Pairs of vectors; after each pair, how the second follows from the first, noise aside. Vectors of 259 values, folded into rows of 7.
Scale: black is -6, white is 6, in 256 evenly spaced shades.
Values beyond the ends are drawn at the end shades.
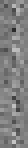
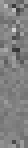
negated, partly zeroed.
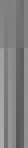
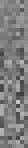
sign-scrambled.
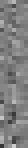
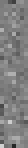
negated, partly zeroed.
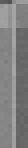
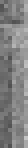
wrapped around.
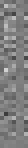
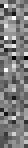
scaled up.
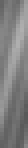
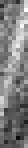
scaled up.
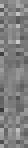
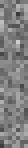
sign-scrambled.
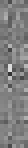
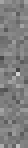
reversed, negated, partly zeroed.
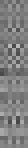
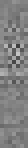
negated, partly zeroed.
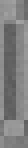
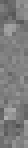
negated, partly zeroed.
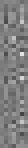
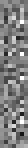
scaled up.
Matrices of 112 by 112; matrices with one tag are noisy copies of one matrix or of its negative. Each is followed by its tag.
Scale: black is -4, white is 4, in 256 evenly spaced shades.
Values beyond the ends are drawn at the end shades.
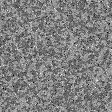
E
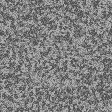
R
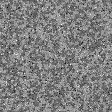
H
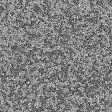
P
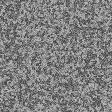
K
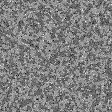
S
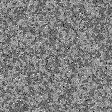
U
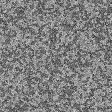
U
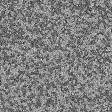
P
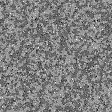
H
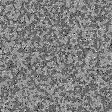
K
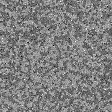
R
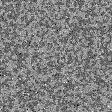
K
